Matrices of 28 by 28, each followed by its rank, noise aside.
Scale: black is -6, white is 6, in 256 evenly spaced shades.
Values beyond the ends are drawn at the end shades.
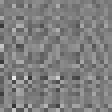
two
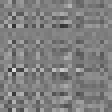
two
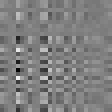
one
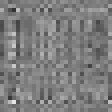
three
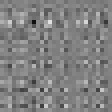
two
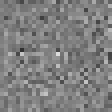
six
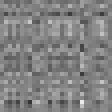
two
